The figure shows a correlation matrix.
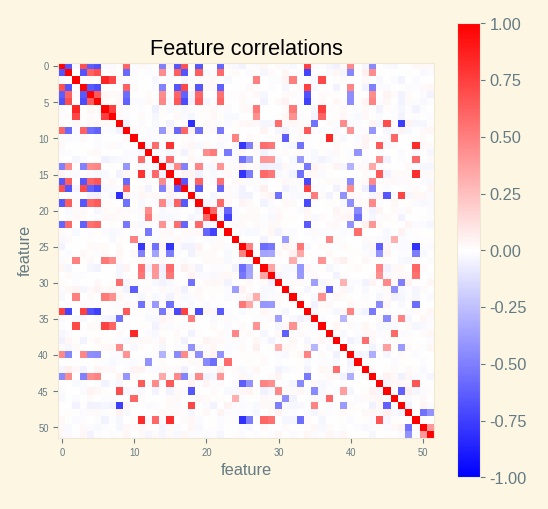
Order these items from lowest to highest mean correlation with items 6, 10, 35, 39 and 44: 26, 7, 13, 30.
26, 30, 13, 7
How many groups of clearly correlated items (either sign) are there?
8
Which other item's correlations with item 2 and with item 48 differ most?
6
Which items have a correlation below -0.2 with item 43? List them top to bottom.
0, 3, 9, 17, 34, 40
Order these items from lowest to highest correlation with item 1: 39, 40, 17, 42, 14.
17, 40, 39, 42, 14
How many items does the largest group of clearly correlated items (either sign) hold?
14
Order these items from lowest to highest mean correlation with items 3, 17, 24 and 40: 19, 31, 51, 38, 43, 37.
19, 43, 31, 38, 51, 37
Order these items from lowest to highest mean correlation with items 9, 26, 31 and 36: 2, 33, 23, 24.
24, 23, 33, 2
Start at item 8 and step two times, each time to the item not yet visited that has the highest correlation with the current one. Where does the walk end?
30
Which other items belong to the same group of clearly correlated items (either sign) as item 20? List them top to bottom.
12, 21, 23, 41
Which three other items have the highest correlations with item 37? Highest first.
10, 46, 24
